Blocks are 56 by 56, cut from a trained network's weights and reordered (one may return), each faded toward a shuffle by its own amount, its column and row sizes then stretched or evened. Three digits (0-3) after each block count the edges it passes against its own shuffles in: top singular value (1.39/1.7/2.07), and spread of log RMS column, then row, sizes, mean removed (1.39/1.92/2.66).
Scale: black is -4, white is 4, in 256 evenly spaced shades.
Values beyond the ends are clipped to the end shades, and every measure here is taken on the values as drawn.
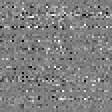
0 1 3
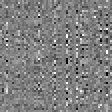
3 3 1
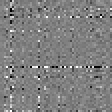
3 2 2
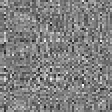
3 2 1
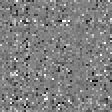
0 2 1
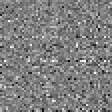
1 0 2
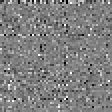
2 1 2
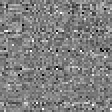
2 0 2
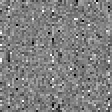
1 2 0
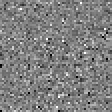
0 1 1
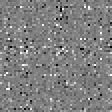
0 2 2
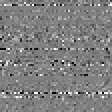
2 0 3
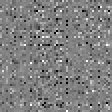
2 3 2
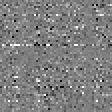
2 2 2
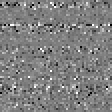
1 0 3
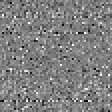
1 0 1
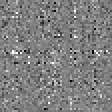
0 2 2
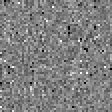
1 1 1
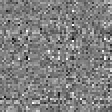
2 1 1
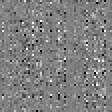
0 3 2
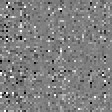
0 2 2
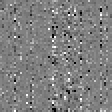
1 3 0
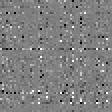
1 2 2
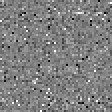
0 0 1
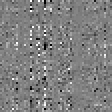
1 3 2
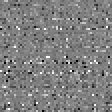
0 1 3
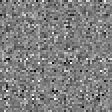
1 1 2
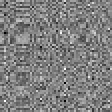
3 1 0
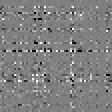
2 2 3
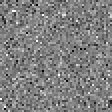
1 0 0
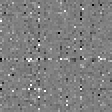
1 2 1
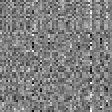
3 2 0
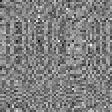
3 0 1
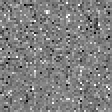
0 2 0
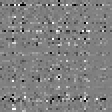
2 2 3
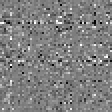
2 2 2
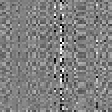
3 3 0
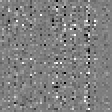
1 3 2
